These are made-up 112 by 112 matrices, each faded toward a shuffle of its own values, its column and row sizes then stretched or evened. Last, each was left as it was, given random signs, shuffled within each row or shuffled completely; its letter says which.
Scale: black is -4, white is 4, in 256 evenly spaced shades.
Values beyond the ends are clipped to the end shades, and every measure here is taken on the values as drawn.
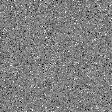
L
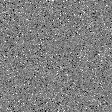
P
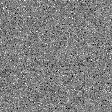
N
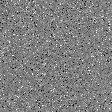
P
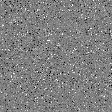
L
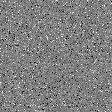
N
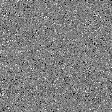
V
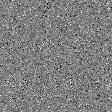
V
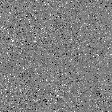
L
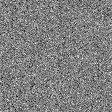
P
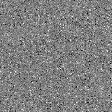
V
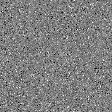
L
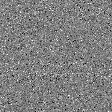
N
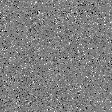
L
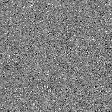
V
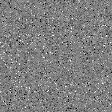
L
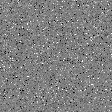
N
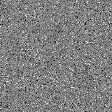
L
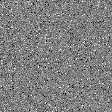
V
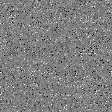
L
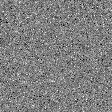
N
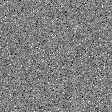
P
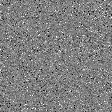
N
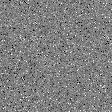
P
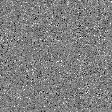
L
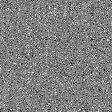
V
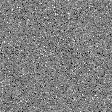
N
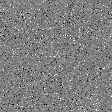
N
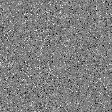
L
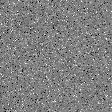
P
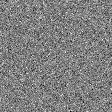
P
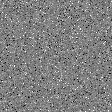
P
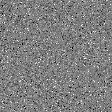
L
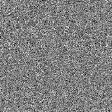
V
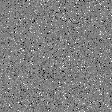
L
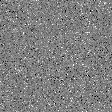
N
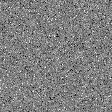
P
